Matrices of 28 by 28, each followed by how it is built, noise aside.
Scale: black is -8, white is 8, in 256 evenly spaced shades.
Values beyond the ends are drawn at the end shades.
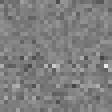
uneven rows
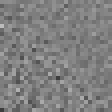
lower triangular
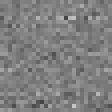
uneven rows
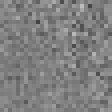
upper triangular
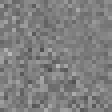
lower triangular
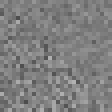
lower triangular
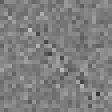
banded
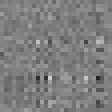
low rank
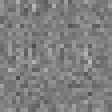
low rank
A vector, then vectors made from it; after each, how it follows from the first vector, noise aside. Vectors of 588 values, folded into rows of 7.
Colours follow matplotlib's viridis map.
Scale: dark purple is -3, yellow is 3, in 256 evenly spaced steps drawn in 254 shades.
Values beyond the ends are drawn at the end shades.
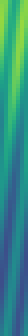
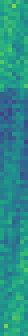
wrapped around, negated, shrunk.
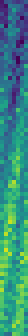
negated.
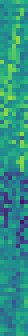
wrapped around, negated, partly zeroed.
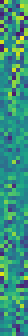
sign-scrambled.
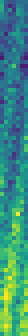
reversed.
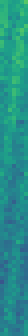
shrunk.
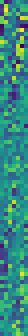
sign-scrambled.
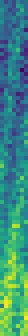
reversed.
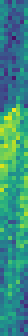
wrapped around.
